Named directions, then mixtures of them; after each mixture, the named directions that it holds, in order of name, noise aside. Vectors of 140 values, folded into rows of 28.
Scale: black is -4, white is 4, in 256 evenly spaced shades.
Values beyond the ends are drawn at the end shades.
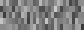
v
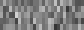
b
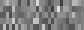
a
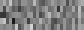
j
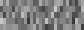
v.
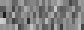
j, v.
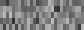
a, v.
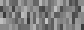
v.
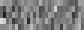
j, v.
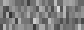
a, b.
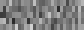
j.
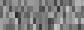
b.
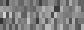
a, v.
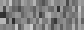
j.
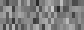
a.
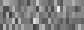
a, b.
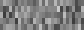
b, v.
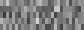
a, v.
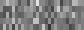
a.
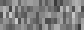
b, v.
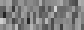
j, v.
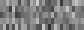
a, b.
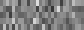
a.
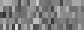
a, j.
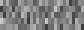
v.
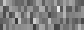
a, b.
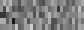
j.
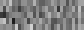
j.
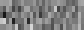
j, v.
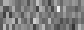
a, b.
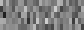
v.
